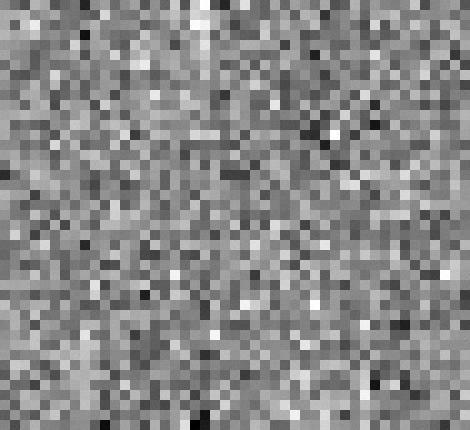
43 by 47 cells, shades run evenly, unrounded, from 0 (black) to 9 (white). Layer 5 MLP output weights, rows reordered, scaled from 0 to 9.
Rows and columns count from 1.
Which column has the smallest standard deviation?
8
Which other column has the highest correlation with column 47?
24
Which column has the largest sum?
18
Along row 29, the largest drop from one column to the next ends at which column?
11
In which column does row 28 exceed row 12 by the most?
45
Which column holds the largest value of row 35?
31
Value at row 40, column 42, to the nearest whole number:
2
